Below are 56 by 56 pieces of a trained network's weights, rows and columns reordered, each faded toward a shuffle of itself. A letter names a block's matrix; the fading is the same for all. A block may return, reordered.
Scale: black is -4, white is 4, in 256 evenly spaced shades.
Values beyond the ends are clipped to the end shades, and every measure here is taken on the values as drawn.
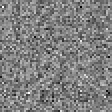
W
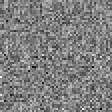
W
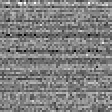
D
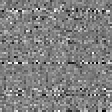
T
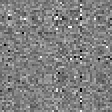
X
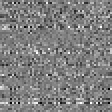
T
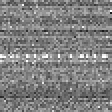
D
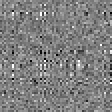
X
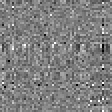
X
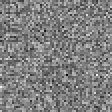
W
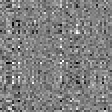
X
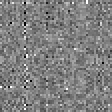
X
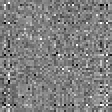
X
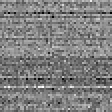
D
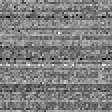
D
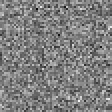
W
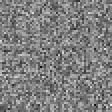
W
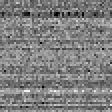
D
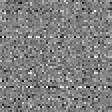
T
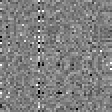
X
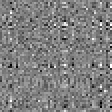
X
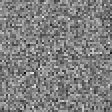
W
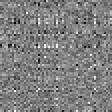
X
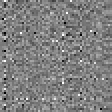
X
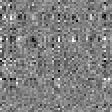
X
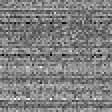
D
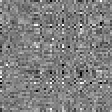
X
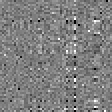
X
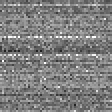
D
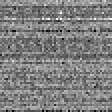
D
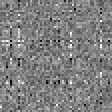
X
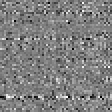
T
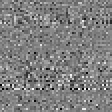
T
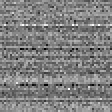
D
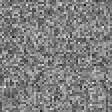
W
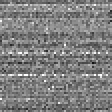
D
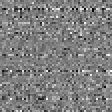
T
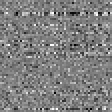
T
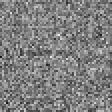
W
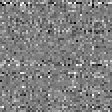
T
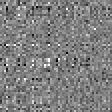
X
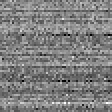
D
